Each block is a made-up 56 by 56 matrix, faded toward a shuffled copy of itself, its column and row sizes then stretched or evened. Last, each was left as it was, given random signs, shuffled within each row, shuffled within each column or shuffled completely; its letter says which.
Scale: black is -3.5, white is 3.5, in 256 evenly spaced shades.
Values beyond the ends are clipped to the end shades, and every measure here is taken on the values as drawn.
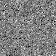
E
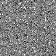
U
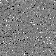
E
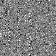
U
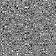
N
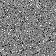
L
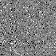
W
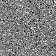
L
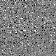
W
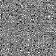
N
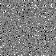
W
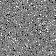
L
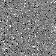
U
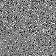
E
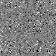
W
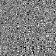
N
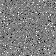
L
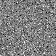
L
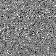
E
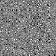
N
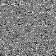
E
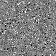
L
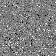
E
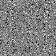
U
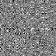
N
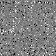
N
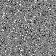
L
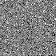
U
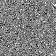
L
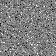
L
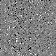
U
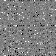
N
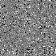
N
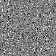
U
